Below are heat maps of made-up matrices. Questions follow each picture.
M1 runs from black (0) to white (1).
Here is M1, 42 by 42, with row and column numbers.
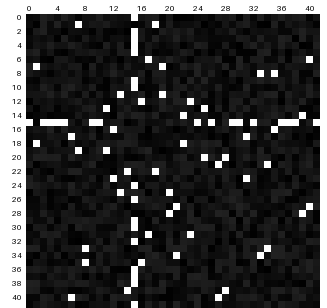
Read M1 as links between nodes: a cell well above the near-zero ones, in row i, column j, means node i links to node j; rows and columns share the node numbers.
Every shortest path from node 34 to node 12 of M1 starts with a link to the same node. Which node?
node 33
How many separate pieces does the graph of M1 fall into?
3
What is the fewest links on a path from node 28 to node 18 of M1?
4
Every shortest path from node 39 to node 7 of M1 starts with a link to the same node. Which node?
node 14
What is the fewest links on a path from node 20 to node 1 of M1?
6
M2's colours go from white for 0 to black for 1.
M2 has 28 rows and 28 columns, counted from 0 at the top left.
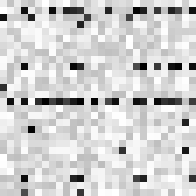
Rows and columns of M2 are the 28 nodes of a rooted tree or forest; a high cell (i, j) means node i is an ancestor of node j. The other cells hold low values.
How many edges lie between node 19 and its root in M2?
4
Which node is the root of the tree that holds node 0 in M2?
2
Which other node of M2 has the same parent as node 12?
18
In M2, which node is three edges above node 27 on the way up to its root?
1
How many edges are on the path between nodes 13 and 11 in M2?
7
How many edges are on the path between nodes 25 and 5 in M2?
4
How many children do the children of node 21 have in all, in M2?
1
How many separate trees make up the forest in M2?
3
